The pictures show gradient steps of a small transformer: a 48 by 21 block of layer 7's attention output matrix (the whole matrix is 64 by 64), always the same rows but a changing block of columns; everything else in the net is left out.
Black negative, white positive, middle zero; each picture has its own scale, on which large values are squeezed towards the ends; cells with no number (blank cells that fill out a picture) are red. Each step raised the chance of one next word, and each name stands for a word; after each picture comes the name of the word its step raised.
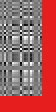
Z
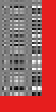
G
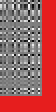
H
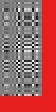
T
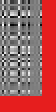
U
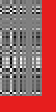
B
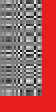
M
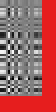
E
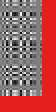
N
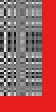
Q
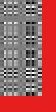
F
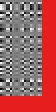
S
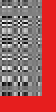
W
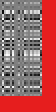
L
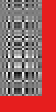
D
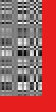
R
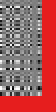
G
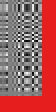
H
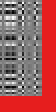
L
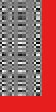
T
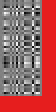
B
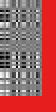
D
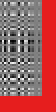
Q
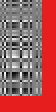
D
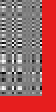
G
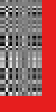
B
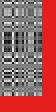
Q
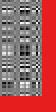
R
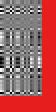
B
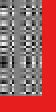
B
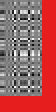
L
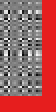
L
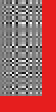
F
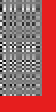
T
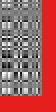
D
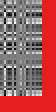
N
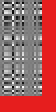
L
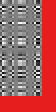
F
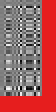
G
